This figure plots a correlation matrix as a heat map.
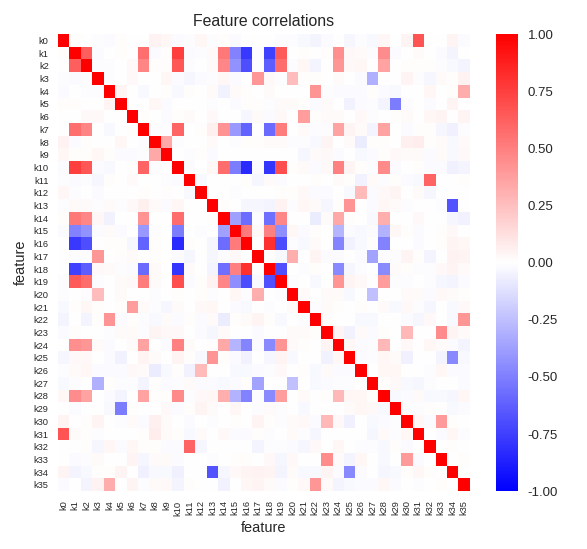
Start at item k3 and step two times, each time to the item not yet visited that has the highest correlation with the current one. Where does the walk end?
k20
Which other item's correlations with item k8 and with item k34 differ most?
k13
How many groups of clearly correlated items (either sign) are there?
11
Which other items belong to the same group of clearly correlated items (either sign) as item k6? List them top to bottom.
k21
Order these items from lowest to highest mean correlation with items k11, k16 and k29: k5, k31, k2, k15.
k2, k5, k31, k15
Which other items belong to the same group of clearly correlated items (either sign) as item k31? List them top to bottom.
k0
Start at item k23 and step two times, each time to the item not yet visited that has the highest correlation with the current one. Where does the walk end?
k30
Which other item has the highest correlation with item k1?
k10
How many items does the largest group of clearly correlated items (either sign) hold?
11
